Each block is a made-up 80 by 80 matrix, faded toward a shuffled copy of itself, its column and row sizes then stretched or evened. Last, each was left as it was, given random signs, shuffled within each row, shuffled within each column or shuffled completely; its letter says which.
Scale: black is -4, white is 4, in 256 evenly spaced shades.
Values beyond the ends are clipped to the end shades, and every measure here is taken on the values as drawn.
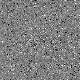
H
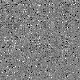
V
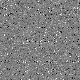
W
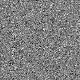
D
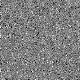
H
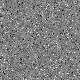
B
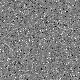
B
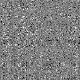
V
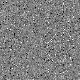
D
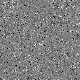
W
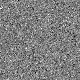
B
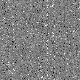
D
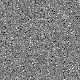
D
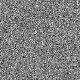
D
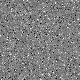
B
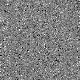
D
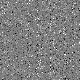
D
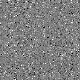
V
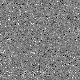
W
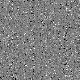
D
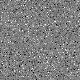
W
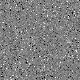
D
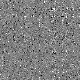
H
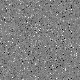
D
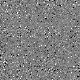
V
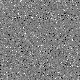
W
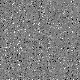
H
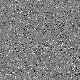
W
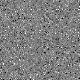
V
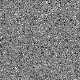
H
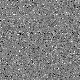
W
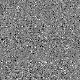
H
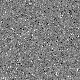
B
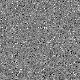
H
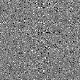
V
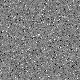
B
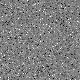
B
